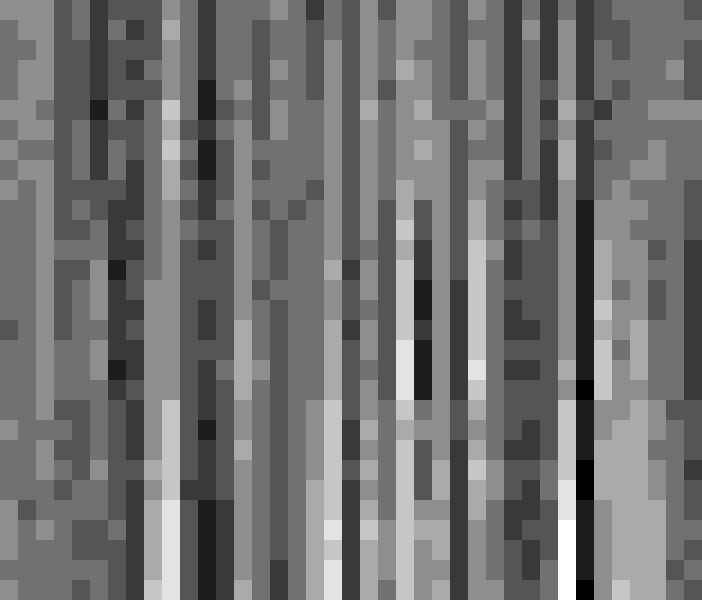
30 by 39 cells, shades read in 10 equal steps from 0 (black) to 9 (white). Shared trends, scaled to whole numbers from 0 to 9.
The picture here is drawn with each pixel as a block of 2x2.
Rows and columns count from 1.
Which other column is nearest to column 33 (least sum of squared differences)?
12
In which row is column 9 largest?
30
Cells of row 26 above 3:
25
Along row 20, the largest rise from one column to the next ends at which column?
34
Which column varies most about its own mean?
24
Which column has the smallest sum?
33
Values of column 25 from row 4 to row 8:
4 4 4 5 5
